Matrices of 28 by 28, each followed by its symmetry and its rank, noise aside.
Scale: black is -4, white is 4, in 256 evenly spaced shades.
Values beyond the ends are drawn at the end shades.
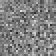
no symmetry, rank seven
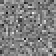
symmetric, rank eight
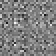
antisymmetric, rank eight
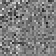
no symmetry, rank eight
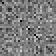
symmetric, rank six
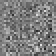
no symmetry, rank seven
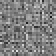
antisymmetric, rank six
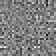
antisymmetric, rank eight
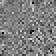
symmetric, rank six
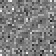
symmetric, rank seven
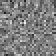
no symmetry, rank seven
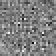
antisymmetric, rank eight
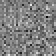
no symmetry, rank seven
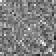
symmetric, rank eight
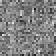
no symmetry, rank eight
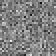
no symmetry, rank seven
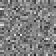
no symmetry, rank six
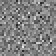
no symmetry, rank eight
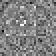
symmetric, rank six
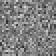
no symmetry, rank seven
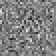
no symmetry, rank eight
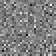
no symmetry, rank seven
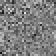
symmetric, rank eight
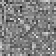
symmetric, rank eight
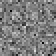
symmetric, rank seven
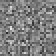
no symmetry, rank six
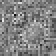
symmetric, rank eight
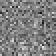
antisymmetric, rank six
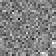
symmetric, rank eight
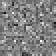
symmetric, rank seven
